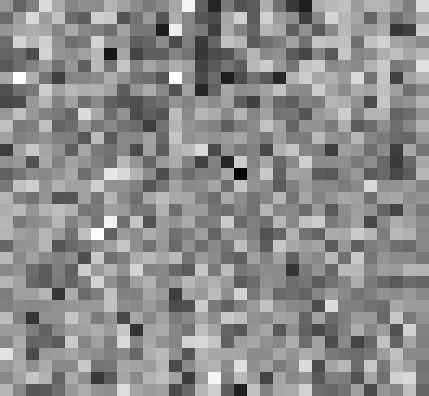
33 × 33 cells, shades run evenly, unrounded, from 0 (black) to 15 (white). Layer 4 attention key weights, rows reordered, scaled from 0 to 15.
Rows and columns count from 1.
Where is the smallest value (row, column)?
15, 19
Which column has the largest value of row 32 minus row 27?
3
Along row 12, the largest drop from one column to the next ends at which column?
9
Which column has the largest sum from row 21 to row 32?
16
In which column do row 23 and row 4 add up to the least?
14
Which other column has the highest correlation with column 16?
17
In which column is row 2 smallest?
24
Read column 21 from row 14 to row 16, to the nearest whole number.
10 12 8
